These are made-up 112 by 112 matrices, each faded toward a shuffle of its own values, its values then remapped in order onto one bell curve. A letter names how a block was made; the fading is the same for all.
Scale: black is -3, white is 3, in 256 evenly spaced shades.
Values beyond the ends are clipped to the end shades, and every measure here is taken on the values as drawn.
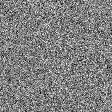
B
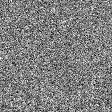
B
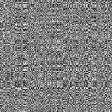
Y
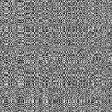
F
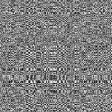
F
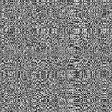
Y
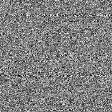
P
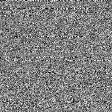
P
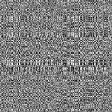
F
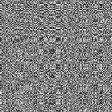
F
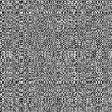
F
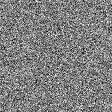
B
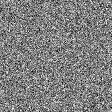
B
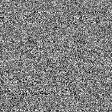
P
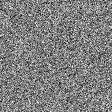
B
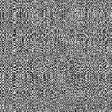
Y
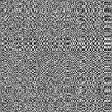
F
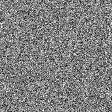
B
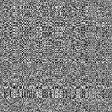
Y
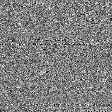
P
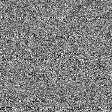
P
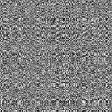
Y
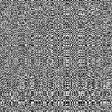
F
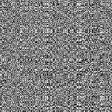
Y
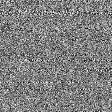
P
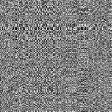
Y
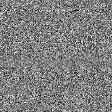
P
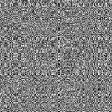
Y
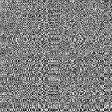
Y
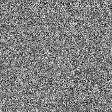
P
